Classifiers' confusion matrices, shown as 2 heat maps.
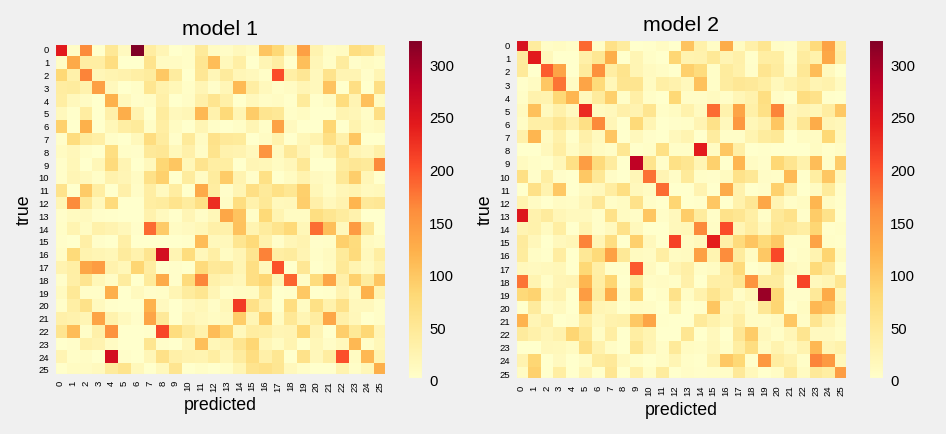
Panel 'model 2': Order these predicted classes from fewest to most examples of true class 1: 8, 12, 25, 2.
8, 2, 25, 12
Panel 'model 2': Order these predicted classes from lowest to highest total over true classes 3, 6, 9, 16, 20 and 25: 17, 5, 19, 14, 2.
2, 19, 14, 17, 5
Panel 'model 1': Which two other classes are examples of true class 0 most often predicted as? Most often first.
6, 2
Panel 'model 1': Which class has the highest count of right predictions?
0
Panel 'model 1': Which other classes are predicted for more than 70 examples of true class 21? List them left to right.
3, 7, 14, 16
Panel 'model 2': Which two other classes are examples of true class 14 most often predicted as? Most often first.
16, 23
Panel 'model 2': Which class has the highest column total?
5
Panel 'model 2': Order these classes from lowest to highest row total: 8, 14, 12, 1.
8, 12, 14, 1
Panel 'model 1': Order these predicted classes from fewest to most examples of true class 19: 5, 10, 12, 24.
5, 12, 10, 24
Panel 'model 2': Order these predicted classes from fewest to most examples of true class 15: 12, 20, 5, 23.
20, 23, 5, 12
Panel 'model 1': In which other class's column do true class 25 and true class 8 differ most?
16
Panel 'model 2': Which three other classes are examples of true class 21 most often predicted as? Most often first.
10, 0, 9
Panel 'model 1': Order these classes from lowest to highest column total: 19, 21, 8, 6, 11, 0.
6, 0, 21, 19, 11, 8
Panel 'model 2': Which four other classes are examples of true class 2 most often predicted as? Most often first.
6, 3, 23, 13
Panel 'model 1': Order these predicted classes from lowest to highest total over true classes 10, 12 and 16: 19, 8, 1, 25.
25, 19, 1, 8
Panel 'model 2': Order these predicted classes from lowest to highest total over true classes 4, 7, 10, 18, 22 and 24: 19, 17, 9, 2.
2, 9, 17, 19
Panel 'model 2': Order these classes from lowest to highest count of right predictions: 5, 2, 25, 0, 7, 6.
7, 25, 6, 2, 5, 0
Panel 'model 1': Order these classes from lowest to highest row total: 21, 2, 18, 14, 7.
7, 21, 2, 14, 18
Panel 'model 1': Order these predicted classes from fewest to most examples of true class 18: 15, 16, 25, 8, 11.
15, 16, 25, 8, 11
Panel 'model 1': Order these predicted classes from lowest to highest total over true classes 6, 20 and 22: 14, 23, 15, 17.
23, 15, 17, 14
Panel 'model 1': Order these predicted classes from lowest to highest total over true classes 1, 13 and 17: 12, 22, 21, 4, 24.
24, 21, 4, 22, 12
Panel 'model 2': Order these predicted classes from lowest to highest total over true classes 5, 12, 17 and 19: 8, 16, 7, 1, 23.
8, 16, 7, 1, 23
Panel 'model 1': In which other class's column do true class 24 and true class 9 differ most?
4
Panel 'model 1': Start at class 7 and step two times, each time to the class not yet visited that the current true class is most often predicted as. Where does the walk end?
11
